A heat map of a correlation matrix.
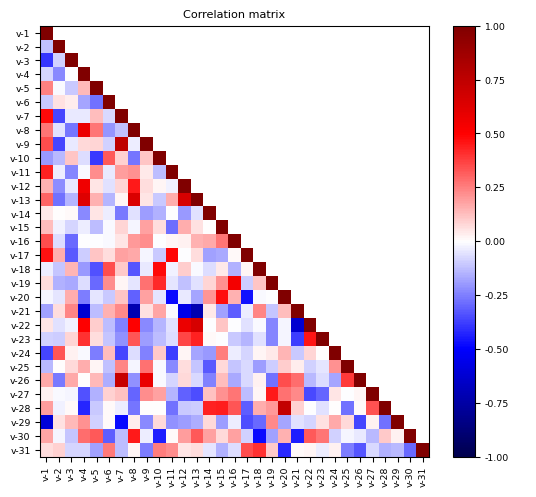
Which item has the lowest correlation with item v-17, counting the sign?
v-20
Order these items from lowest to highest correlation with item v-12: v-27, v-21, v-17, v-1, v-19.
v-21, v-27, v-19, v-17, v-1
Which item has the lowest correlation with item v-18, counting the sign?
v-30
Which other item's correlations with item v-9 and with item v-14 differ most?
v-7
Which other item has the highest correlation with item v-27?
v-19
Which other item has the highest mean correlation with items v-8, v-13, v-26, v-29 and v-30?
v-4
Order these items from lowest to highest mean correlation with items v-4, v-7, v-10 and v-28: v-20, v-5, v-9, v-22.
v-5, v-22, v-20, v-9
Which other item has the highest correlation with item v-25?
v-26
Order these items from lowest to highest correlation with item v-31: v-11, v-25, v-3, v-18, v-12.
v-25, v-3, v-12, v-11, v-18
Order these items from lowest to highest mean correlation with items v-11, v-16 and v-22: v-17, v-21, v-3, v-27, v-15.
v-21, v-3, v-27, v-15, v-17
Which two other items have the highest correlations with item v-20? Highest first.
v-28, v-15
